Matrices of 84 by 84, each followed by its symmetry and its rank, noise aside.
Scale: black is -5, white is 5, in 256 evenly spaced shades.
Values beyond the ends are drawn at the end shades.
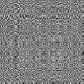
no symmetry, rank four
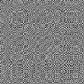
symmetric, rank five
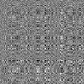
no symmetry, rank four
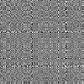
no symmetry, rank four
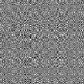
no symmetry, rank four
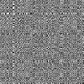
symmetric, rank five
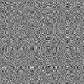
no symmetry, rank five
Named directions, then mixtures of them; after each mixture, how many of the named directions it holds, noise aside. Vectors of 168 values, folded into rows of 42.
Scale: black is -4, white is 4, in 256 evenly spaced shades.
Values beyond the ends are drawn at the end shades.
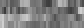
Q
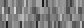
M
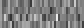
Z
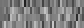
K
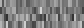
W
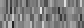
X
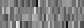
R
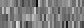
one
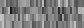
four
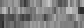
one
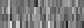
two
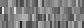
three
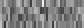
two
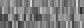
four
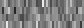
one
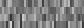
three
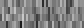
one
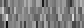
two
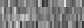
four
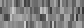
two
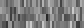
four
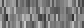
two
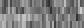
three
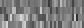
three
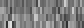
four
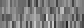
three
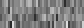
three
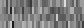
two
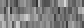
three
